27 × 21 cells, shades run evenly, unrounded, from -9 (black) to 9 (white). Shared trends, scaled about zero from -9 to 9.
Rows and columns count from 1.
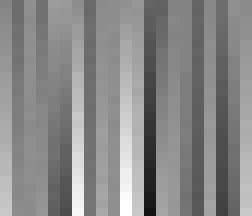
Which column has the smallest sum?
13
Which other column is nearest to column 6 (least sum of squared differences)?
5
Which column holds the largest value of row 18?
11
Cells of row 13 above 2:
5
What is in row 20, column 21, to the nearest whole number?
4
